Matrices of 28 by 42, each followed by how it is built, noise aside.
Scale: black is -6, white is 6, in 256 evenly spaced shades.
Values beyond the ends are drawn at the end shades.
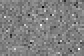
sparse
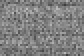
blocks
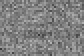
blocks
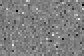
sparse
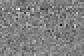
uneven rows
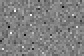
sparse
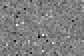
sparse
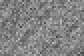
Hankel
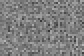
blocks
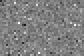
sparse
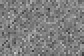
Hankel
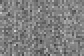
blocks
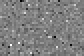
sparse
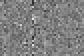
uneven columns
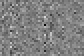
uneven columns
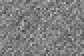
Hankel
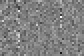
uneven columns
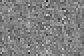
uneven columns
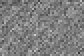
Hankel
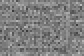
blocks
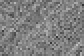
Hankel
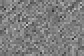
Hankel
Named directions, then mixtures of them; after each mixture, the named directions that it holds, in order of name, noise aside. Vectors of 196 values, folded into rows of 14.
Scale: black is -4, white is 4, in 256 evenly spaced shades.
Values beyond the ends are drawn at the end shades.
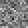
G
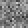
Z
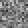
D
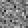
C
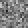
D.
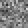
D.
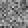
G, Z.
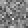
C, G, Z.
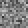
C, D, G.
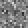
C, D, G.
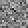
G.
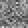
G, Z.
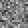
C, D, G.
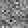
C, G, Z.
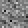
C, G, Z.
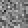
C, D, G.
